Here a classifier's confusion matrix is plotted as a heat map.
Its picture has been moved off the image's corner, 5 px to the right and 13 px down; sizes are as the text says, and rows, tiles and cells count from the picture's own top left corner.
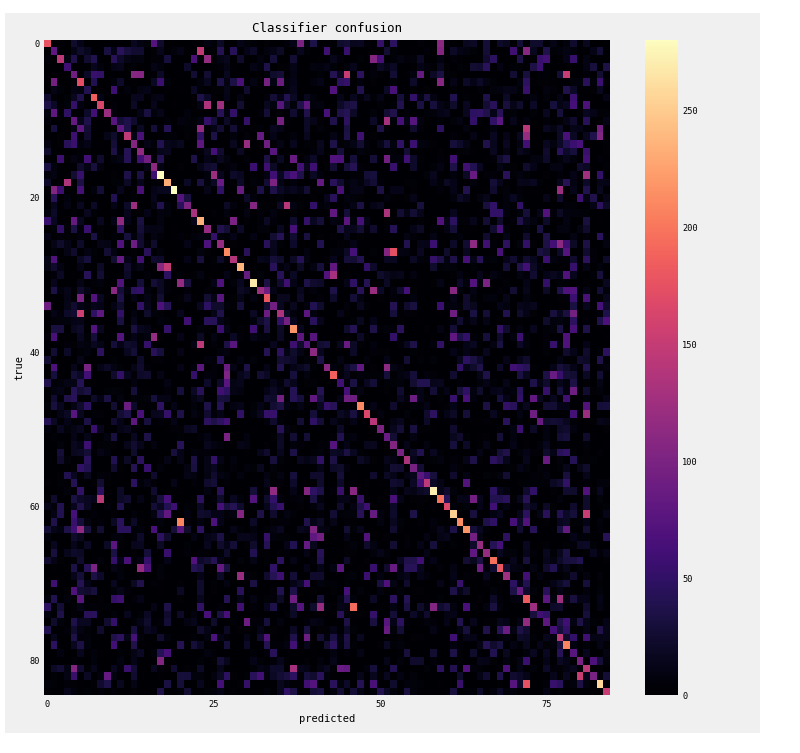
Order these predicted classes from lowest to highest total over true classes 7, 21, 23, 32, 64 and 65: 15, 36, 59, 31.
15, 59, 31, 36
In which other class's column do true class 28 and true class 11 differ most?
72
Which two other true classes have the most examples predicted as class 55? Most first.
46, 10
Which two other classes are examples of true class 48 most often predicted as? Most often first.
81, 73
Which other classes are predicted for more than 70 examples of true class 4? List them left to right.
13, 14, 45, 56, 78
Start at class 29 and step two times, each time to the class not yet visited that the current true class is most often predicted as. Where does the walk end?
3
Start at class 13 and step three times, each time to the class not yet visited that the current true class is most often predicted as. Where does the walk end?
27
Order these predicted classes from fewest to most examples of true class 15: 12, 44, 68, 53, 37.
53, 68, 12, 44, 37
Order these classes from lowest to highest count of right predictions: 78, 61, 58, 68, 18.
68, 78, 18, 61, 58
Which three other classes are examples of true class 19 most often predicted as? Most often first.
77, 1, 29
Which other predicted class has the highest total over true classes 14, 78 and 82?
80
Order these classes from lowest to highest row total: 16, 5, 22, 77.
22, 16, 77, 5
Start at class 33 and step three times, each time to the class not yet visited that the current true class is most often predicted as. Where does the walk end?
8
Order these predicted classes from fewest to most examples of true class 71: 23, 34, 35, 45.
34, 23, 35, 45
